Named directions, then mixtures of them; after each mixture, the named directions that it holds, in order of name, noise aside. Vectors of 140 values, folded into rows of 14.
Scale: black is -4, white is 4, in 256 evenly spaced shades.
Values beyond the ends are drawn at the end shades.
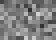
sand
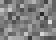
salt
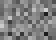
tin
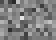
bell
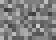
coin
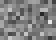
salt, tin.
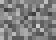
coin.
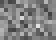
bell, coin.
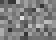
bell.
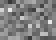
bell, salt.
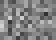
bell, tin.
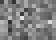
bell, tin.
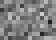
salt.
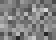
sand, tin.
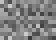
coin, salt.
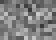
sand.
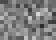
sand.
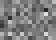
tin.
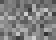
sand, tin.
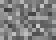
coin.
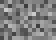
coin.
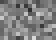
sand.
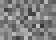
coin, sand.
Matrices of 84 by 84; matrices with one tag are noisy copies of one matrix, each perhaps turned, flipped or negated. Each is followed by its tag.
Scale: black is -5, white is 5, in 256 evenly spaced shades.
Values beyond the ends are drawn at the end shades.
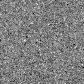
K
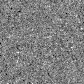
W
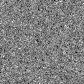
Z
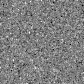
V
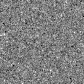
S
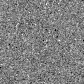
K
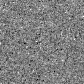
K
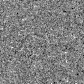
W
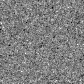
Z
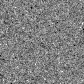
Z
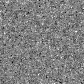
Z
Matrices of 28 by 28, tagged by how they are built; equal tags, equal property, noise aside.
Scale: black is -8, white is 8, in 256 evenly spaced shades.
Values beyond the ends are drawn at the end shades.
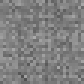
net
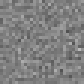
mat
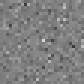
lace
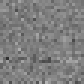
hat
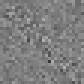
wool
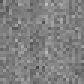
net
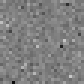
lace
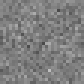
mat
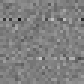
hat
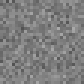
mat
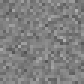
mat
